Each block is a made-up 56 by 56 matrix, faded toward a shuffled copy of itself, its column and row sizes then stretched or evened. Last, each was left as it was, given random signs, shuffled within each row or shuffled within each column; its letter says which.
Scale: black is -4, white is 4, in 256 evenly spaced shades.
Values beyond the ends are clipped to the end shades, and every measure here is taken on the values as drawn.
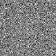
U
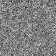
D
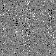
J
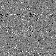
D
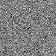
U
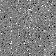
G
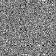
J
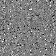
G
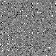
U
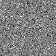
D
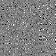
U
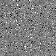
J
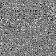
U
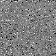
J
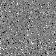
D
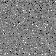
D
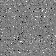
D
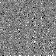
J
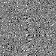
U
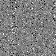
G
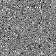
J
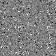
G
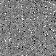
G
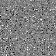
J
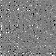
U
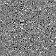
J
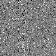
G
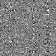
U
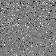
D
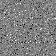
D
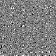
U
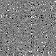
U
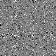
J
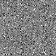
J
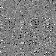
U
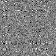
U
